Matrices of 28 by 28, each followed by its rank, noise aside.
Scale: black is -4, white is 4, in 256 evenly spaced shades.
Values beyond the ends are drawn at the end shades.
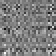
three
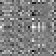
three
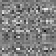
four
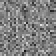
eight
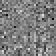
eight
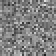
eight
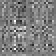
three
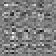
four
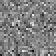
six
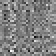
four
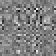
three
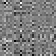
four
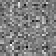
six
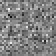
eight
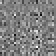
four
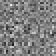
four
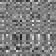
three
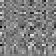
four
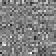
six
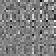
three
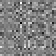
four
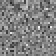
eight
